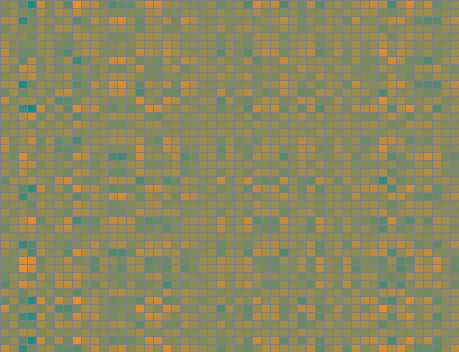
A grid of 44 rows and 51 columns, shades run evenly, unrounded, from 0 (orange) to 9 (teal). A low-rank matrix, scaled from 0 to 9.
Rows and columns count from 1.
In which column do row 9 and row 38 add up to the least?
9
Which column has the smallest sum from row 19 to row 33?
3
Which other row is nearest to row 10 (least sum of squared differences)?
17
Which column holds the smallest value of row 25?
14
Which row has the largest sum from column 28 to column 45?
36
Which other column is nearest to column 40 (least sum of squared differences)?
51
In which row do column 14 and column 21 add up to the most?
20
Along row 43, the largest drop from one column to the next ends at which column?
5
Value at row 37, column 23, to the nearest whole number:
4
